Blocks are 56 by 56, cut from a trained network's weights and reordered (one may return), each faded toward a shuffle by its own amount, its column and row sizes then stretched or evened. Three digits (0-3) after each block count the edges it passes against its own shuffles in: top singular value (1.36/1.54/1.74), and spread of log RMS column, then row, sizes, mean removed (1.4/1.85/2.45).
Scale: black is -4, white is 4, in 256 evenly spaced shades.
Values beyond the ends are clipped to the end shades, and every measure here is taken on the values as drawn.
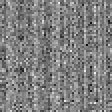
3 1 0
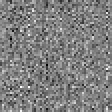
2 3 0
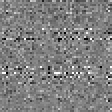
3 2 3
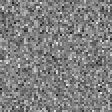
0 0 0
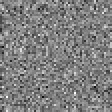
2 2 0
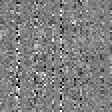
2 3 0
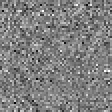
1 1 2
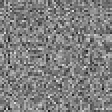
3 1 0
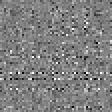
2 2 3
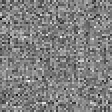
2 0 2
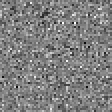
0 0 2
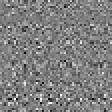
3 2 3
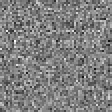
3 0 1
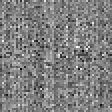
2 0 2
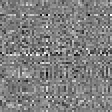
3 1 3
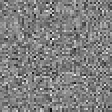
3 2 1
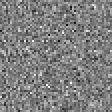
2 1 1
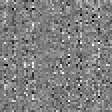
0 3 1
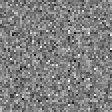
1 1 0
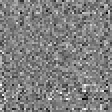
3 2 2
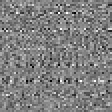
3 0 3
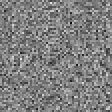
2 0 0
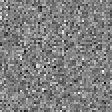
0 1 0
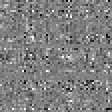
1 2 3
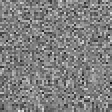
2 1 0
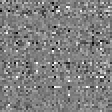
0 2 3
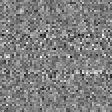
3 0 3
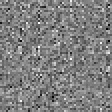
2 2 0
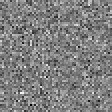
2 1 0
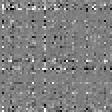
3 3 3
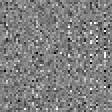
0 3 1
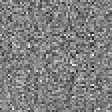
3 1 1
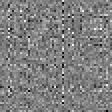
3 3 2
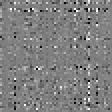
1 3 3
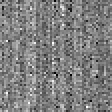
3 1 1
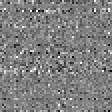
0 2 3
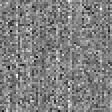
1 1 0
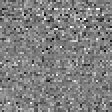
0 0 3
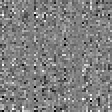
1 3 2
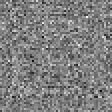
3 1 1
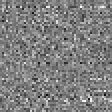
3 2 2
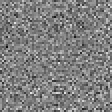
3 0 1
